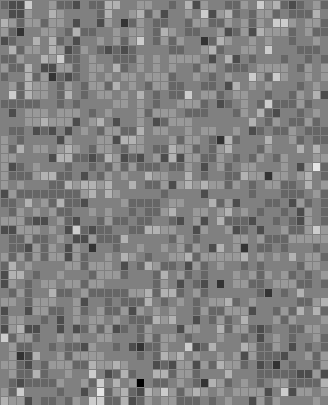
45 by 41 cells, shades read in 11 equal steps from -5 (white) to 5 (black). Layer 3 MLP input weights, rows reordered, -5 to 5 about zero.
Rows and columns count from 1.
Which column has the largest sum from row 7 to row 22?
7
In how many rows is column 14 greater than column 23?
14
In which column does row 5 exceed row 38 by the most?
1
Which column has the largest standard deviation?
18
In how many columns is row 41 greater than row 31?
18
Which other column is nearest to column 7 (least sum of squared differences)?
5
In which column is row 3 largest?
16
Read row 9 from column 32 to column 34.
-3 -1 1
